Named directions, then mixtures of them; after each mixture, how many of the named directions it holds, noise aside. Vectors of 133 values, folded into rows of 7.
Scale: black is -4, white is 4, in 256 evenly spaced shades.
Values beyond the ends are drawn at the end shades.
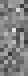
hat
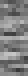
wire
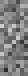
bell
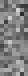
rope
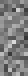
three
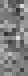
four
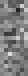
three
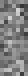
one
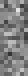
three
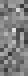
one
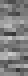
one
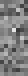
two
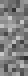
three
